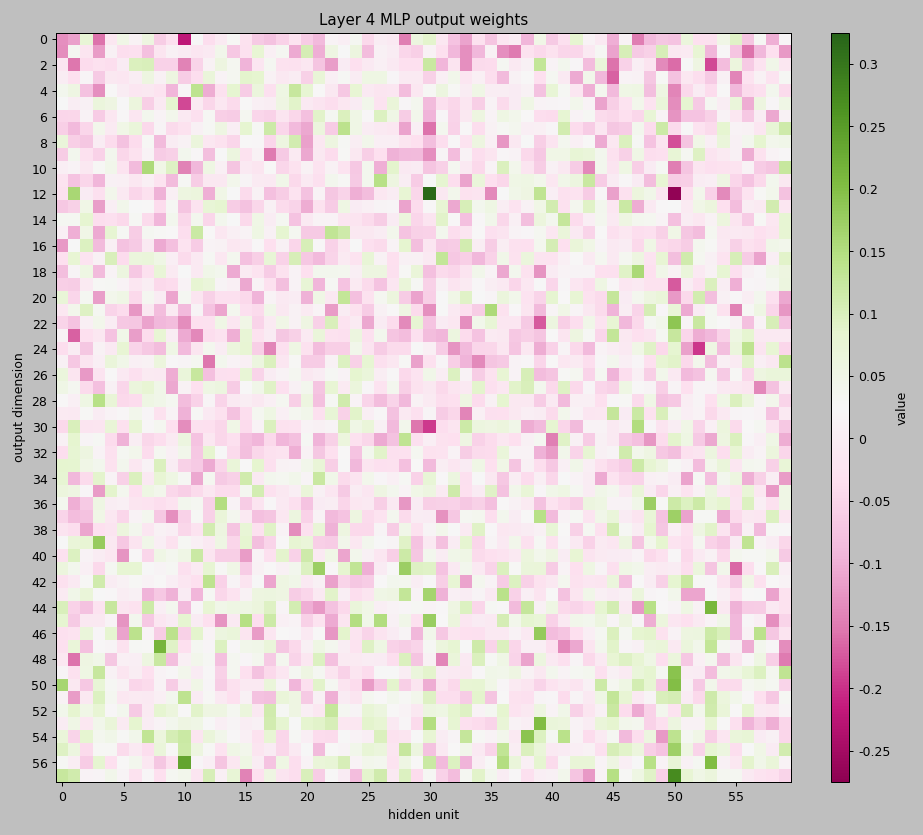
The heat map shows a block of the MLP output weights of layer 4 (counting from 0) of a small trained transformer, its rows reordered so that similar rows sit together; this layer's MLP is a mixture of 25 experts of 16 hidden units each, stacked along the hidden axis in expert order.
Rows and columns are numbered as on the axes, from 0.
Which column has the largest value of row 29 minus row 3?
45
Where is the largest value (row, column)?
12, 30
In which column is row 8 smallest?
50
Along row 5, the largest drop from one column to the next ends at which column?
10
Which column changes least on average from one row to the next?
27
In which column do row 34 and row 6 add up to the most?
21
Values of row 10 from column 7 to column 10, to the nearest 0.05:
0.15 0.05 0.1 -0.15
